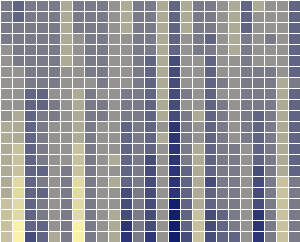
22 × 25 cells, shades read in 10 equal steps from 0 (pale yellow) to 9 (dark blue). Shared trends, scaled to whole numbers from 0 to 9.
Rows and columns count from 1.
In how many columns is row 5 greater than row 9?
6
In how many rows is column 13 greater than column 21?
17
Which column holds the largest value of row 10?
15
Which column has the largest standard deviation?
2
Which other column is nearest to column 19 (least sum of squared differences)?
23
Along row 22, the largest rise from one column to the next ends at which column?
3
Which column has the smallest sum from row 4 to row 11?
14
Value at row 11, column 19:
5
